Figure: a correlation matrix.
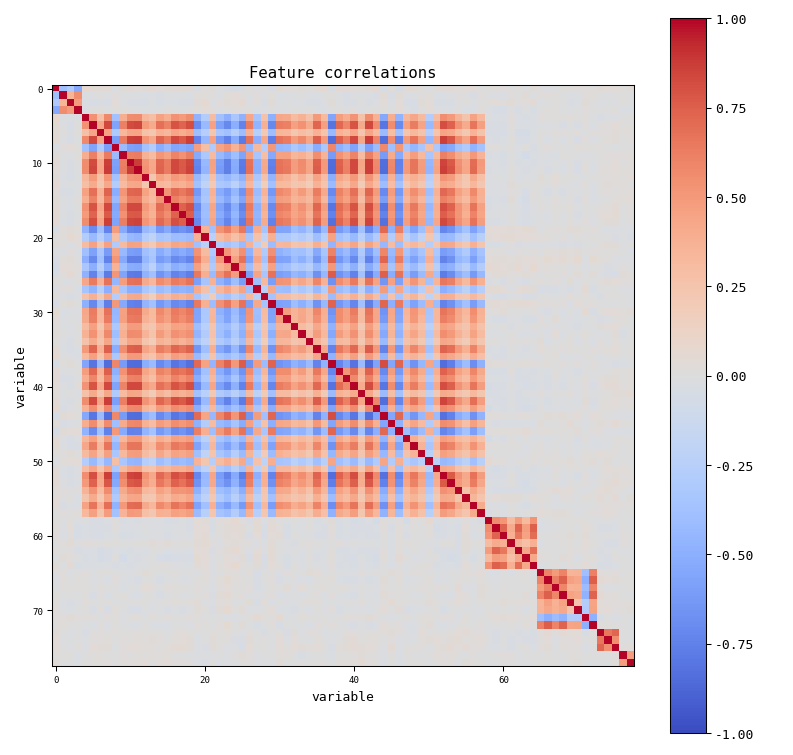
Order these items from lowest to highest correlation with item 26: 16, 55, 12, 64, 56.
64, 55, 12, 56, 16
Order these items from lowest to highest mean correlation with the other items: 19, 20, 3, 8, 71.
19, 8, 20, 71, 3
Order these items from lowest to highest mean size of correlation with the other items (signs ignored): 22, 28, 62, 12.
62, 28, 12, 22
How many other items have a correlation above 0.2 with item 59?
6
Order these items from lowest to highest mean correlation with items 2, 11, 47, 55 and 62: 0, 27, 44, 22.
44, 22, 27, 0
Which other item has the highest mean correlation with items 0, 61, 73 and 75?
74
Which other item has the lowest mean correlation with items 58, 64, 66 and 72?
71
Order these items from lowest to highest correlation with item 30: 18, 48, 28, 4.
28, 4, 48, 18
